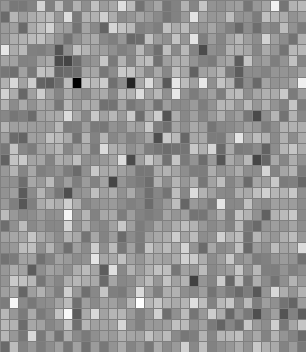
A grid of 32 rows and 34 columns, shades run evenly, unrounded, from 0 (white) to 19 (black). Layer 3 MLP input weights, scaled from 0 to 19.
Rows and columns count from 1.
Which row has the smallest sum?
9
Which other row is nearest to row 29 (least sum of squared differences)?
11
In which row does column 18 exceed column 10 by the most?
13
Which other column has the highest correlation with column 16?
2
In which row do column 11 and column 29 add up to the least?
18
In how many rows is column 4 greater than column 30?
17
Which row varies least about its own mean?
12
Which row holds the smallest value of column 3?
15
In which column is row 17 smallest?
31
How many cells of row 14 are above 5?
29
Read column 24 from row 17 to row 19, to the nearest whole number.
7 7 10
